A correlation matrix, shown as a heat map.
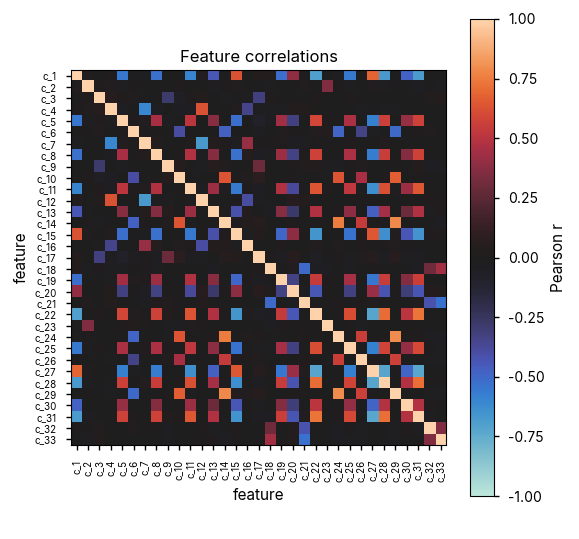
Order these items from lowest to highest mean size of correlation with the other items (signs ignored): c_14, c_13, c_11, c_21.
c_21, c_14, c_13, c_11
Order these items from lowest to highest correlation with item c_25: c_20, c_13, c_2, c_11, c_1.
c_1, c_20, c_2, c_13, c_11
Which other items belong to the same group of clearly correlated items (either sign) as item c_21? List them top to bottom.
c_18, c_32, c_33
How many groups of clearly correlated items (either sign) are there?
6
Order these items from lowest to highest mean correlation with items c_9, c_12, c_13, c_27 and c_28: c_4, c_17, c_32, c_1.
c_1, c_32, c_17, c_4
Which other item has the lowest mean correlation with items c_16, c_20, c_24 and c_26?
c_6
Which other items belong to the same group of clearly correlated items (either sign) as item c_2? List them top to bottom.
c_23
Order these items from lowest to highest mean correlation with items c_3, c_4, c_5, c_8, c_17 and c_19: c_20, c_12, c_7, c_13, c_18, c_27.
c_27, c_20, c_7, c_18, c_12, c_13
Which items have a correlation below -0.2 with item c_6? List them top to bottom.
c_10, c_14, c_24, c_26, c_29
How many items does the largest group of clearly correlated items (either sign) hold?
14
